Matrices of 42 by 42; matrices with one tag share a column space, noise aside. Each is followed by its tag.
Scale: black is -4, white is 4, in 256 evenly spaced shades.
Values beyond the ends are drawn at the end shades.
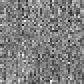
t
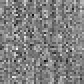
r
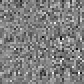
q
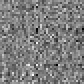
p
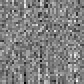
t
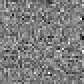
q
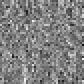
t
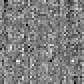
r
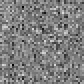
p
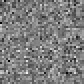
q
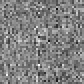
p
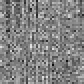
r
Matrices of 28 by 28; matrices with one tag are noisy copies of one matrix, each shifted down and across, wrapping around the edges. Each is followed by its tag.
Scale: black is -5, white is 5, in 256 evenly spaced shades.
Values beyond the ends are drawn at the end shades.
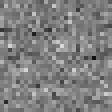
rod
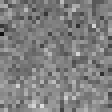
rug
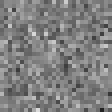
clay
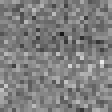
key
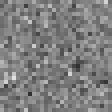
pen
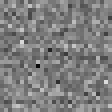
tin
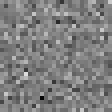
tin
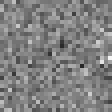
pen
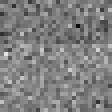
key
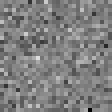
rod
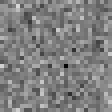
clay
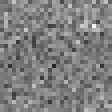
rug
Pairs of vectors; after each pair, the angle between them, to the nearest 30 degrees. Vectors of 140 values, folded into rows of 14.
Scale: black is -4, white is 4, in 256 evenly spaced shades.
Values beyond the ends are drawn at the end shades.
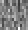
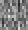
30 degrees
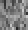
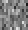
120 degrees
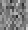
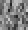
60 degrees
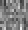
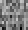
150 degrees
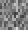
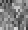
60 degrees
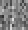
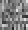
90 degrees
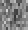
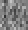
90 degrees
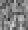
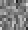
60 degrees
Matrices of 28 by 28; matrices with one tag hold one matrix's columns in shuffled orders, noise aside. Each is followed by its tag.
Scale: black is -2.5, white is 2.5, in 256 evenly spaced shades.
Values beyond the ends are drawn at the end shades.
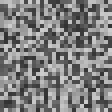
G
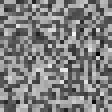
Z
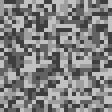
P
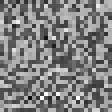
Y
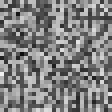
G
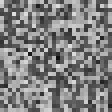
G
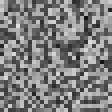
Y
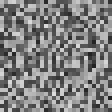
P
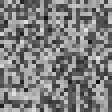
G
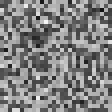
P
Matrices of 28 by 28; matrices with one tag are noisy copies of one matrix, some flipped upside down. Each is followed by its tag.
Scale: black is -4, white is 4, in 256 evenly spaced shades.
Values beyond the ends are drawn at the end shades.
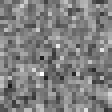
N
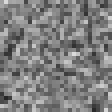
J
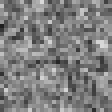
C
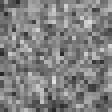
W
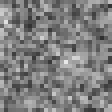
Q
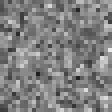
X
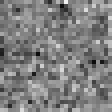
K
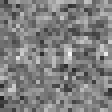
X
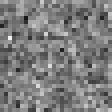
K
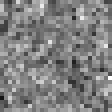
C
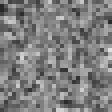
X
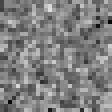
X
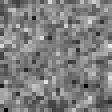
W
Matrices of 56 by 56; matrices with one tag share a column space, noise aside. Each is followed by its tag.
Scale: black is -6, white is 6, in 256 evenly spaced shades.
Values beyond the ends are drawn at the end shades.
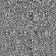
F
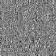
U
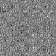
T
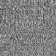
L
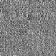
F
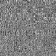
F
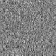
U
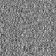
T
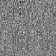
F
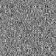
T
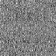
U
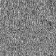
L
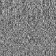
L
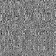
F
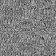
L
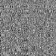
T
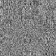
L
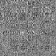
F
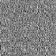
T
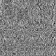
L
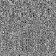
F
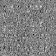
T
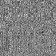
F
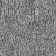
L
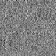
F
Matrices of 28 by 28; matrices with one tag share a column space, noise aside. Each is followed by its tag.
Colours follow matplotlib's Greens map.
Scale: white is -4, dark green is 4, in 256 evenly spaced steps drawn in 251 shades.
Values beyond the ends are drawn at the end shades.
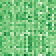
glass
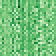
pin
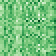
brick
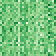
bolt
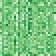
glass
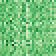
bolt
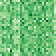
brick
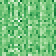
brick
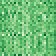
glass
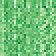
pin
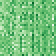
glass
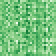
bolt
